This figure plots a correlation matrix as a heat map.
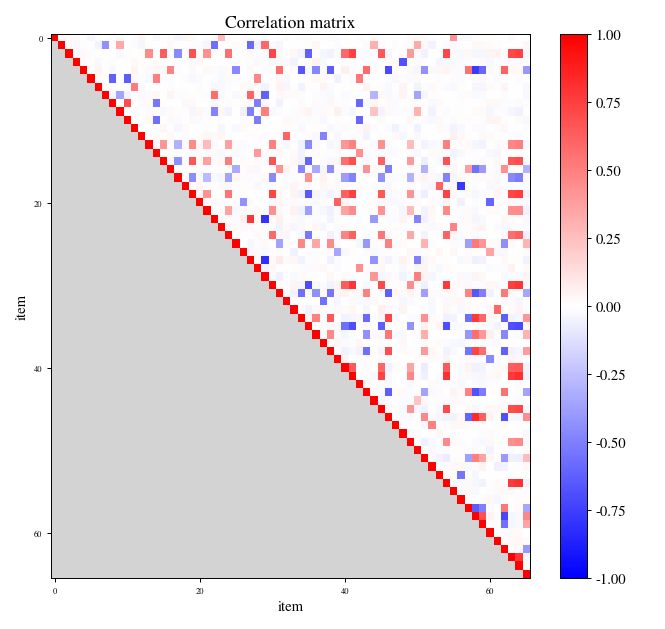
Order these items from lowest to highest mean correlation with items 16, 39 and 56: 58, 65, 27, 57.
58, 65, 27, 57
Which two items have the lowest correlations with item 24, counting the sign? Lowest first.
35, 17
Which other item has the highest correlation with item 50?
29
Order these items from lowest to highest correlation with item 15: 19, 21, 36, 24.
36, 21, 24, 19
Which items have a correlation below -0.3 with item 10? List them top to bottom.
5, 14, 28, 42
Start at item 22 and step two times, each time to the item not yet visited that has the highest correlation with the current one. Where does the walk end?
7
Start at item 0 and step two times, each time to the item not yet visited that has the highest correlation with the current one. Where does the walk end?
23
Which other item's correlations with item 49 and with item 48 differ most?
3
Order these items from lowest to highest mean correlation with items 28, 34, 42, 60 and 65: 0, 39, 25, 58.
39, 0, 25, 58
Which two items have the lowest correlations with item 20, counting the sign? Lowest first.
60, 26
